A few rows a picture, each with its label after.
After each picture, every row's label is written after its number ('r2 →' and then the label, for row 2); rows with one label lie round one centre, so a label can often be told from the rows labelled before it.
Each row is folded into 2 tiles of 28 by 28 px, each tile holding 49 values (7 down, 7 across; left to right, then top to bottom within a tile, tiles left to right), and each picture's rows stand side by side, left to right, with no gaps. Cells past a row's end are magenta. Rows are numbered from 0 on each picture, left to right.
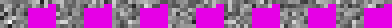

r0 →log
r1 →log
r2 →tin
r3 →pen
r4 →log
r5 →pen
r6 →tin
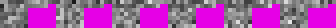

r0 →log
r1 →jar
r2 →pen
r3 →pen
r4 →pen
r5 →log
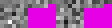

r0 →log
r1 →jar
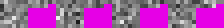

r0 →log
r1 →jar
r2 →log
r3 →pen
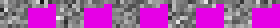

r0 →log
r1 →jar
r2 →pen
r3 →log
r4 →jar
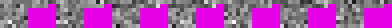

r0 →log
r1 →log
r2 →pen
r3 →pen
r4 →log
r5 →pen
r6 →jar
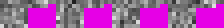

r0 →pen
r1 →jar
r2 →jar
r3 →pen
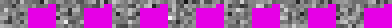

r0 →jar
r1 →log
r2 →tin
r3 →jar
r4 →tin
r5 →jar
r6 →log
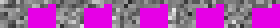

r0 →tin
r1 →pen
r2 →jar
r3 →jar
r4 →log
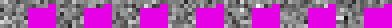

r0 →log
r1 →tin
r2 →tin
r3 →jar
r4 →tin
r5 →pen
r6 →jar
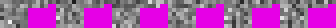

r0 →log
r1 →jar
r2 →pen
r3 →tin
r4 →jar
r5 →jar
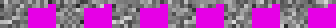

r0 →log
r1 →pen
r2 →log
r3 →tin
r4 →log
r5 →pen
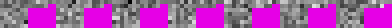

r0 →pen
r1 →jar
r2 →jar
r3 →jar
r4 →tin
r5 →tin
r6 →pen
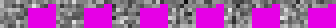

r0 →tin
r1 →tin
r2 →log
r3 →jar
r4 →jar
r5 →jar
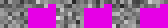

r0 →pen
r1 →jar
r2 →pen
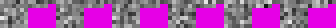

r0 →jar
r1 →log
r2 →jar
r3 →log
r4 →tin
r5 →log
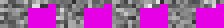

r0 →tin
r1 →jar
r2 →tin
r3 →pen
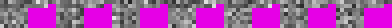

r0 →pen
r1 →tin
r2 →jar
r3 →pen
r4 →pen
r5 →tin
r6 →log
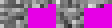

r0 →tin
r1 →tin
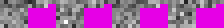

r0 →pen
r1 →log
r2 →pen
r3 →jar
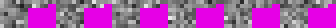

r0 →tin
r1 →pen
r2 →tin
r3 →jar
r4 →jar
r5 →pen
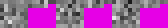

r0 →log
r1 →jar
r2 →jar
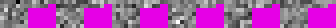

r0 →jar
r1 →pen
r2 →tin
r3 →log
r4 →tin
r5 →pen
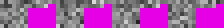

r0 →pen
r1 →pen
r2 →pen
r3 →log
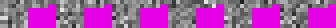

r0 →jar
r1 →log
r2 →log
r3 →pen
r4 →jar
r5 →log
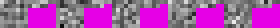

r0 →tin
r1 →pen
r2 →jar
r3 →tin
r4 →log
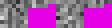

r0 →jar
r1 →log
